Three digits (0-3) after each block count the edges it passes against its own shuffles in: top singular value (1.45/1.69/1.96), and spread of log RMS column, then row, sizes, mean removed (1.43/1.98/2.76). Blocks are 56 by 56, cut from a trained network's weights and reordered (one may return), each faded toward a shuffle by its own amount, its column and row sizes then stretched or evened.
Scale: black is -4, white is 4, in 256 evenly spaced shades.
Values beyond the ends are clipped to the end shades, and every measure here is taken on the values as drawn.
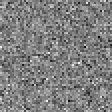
0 0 0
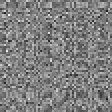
3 2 0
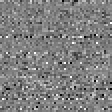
0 0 3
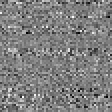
2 0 3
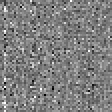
1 2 0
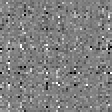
0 2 2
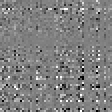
0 3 3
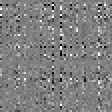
1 3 2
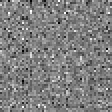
1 2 1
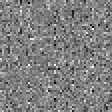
0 2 0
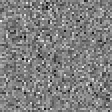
1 0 0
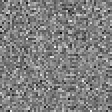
1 0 1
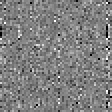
2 2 0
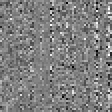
0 3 0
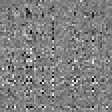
3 2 2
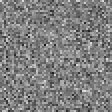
1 1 0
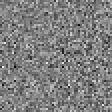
0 1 1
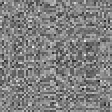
3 1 1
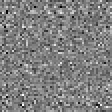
2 1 2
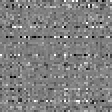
2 1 3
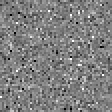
0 1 0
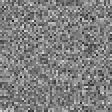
1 0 0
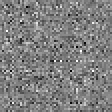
1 2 2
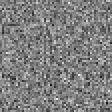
2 0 1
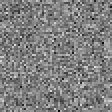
1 0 0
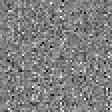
0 2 0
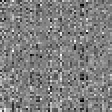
3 3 1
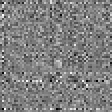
3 2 2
